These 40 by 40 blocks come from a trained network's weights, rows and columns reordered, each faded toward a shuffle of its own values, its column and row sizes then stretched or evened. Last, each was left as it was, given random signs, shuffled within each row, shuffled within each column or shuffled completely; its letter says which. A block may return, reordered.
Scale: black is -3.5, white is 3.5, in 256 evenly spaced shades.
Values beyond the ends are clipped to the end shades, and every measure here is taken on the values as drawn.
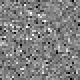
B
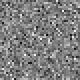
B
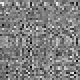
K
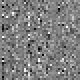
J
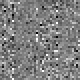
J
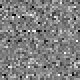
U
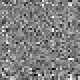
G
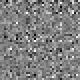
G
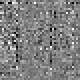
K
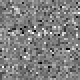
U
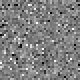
B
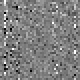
J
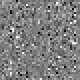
J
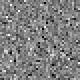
B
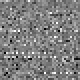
U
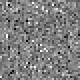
B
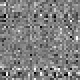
K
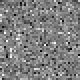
B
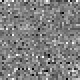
U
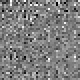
G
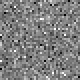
B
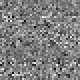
U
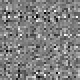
K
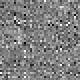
K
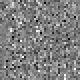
J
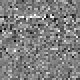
U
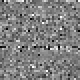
U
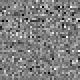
U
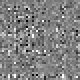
G
